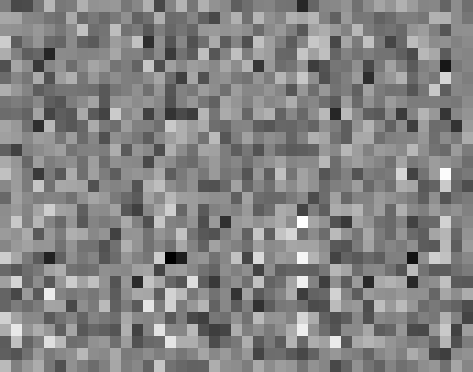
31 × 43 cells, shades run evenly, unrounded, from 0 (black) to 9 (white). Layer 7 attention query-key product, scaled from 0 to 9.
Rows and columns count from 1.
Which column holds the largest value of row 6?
14
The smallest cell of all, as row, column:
22, 16
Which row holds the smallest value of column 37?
10
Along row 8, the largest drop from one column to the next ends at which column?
41
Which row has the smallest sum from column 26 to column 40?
6
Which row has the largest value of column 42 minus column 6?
31
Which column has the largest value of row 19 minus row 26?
28
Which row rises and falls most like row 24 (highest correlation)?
7
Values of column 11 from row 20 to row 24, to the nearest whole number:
2 4 4 5 3
